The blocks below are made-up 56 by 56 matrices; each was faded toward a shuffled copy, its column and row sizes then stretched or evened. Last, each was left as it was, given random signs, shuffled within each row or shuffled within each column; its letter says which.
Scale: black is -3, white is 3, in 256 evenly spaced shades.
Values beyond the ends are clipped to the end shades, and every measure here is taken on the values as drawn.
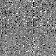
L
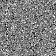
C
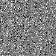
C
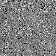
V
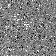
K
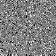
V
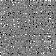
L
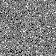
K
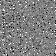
C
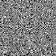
L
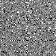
V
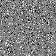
C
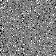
C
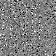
C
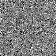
V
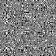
L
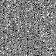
C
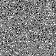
K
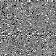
L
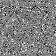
K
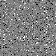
C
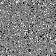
K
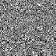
L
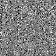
V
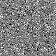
K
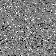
K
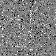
V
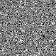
V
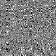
L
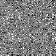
L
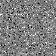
K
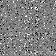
V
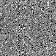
C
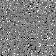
L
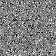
K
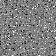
K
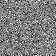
K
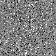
C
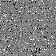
K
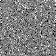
C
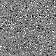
K
